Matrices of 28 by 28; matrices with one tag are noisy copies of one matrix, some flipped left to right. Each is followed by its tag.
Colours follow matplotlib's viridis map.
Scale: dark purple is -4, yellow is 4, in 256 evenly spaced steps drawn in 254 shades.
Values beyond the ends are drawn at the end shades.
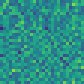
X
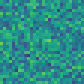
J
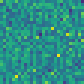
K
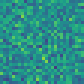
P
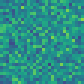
P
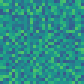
X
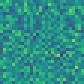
X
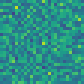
P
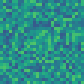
J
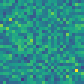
P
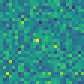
J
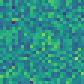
J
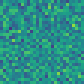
X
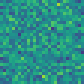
P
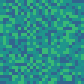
P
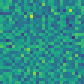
X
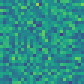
P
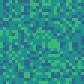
J
